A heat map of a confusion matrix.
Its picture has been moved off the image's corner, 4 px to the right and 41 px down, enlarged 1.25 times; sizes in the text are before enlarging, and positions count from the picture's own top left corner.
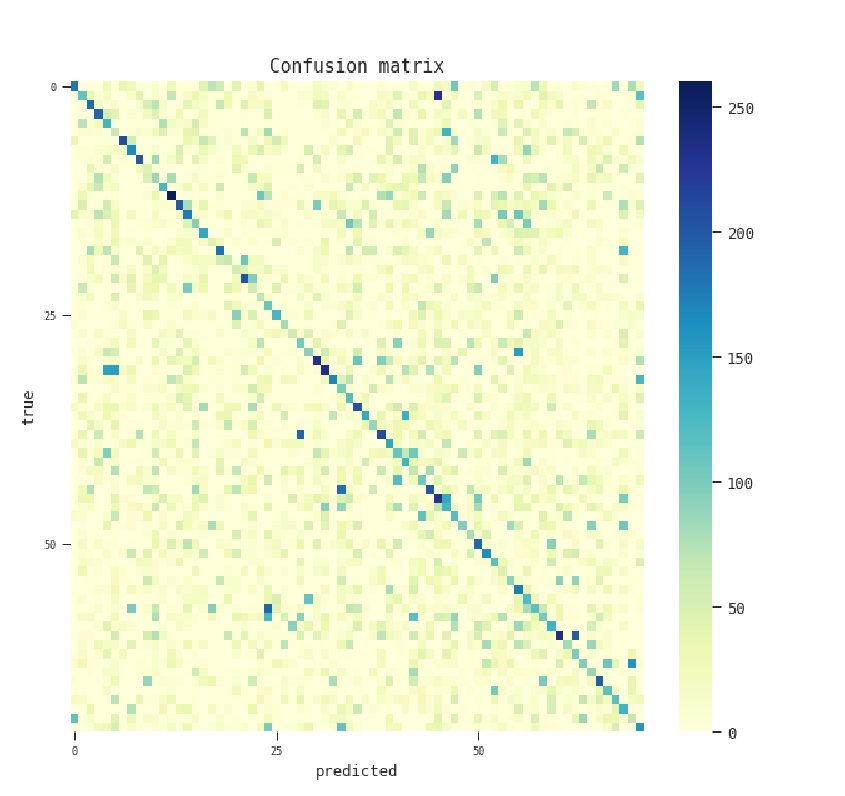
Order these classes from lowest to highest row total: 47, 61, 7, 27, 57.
27, 47, 61, 7, 57
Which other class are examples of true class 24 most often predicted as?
43
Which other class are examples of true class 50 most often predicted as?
59
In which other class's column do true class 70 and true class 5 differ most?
46
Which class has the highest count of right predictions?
12
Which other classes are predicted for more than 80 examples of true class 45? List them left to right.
46, 50, 68
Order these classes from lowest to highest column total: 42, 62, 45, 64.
62, 64, 42, 45
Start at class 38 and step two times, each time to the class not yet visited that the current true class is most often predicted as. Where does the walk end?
40
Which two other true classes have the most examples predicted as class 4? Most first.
31, 40
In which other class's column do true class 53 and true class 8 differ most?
52
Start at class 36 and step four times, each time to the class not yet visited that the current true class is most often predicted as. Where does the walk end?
55
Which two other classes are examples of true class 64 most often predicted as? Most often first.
42, 15
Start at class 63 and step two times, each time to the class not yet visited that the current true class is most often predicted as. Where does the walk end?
0
